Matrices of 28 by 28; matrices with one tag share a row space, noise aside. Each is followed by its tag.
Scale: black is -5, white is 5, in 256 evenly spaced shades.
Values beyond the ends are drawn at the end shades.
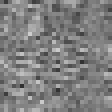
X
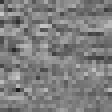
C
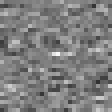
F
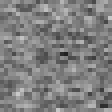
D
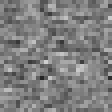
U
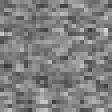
D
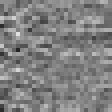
C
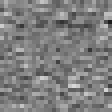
D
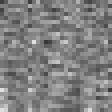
F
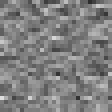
F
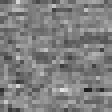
C
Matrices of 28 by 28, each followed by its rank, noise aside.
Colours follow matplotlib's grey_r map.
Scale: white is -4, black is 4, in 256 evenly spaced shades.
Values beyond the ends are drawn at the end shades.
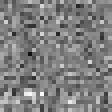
five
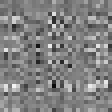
two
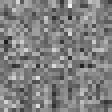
five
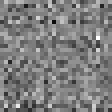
four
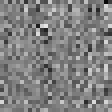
five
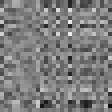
two
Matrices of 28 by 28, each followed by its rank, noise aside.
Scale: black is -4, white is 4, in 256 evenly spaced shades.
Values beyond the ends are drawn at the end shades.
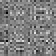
three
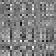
two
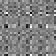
two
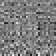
four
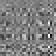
two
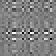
one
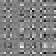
two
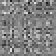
three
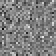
six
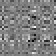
two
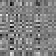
two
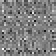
four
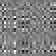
two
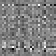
three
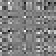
two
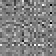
three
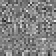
six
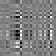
one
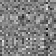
six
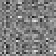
three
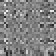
three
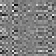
two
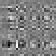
two
